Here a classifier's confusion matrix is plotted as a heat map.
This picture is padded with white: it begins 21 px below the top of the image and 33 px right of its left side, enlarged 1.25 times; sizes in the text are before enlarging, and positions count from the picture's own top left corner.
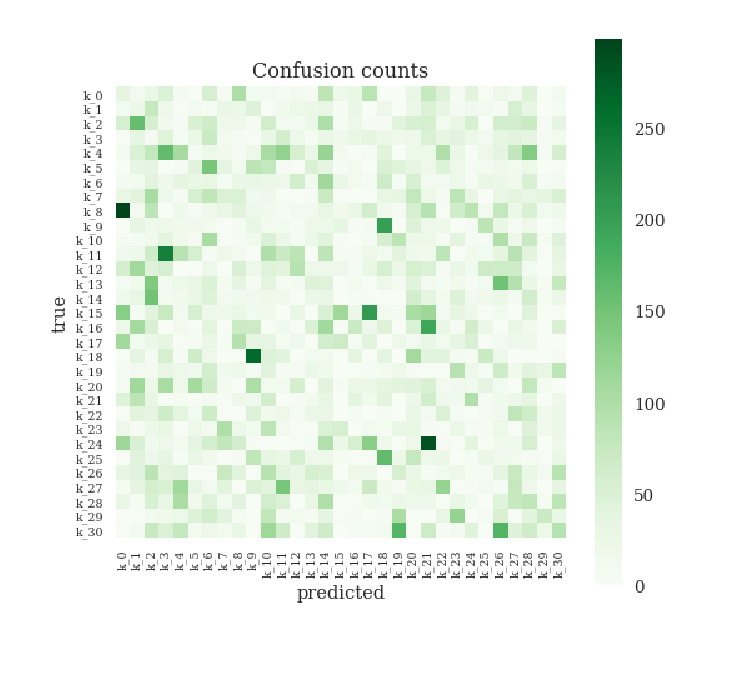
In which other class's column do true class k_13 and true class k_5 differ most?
k_26
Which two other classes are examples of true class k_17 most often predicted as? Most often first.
k_0, k_8
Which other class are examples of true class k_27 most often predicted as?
k_11
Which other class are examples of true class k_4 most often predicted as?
k_3
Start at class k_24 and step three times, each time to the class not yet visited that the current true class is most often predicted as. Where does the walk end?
k_2
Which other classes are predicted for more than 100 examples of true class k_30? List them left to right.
k_10, k_19, k_26
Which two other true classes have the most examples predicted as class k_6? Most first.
k_5, k_10
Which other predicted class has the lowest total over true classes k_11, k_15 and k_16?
k_29
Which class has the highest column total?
k_14
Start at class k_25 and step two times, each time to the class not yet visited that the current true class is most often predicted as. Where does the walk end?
k_9
